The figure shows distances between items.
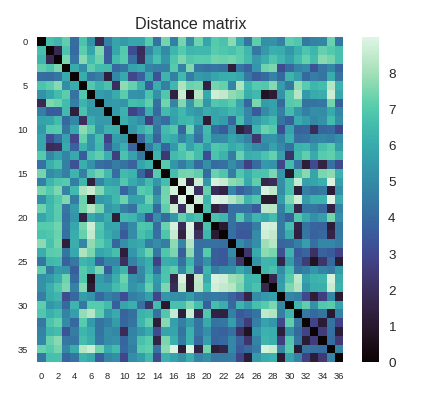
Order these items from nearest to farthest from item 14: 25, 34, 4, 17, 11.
34, 25, 4, 11, 17
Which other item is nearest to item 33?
25
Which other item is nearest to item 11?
26
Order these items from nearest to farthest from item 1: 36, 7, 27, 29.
27, 29, 36, 7
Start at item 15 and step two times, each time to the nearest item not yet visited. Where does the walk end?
13
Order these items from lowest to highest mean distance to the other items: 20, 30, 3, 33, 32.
33, 32, 3, 20, 30
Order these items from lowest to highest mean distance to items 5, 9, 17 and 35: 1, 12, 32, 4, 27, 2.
32, 4, 12, 1, 2, 27
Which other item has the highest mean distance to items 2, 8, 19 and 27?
5
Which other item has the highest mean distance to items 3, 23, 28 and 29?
2
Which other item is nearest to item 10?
24
